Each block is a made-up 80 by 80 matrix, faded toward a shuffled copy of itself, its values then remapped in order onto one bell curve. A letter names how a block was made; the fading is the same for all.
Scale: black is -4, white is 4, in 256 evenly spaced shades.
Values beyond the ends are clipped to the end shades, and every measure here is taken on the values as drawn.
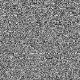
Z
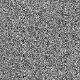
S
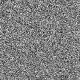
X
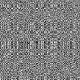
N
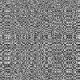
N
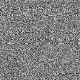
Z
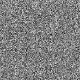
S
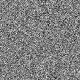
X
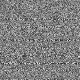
Z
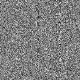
S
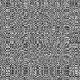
N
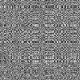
N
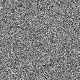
X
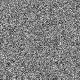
X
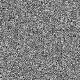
X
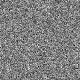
X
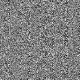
S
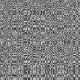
N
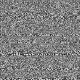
Z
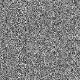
S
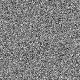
X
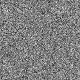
X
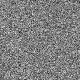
X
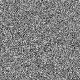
X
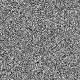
X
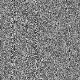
S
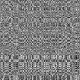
N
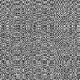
N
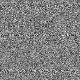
Z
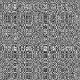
N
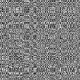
N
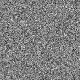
X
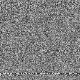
Z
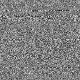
Z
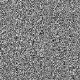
S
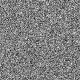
X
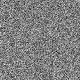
X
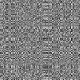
N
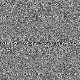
Z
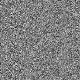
S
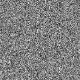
S
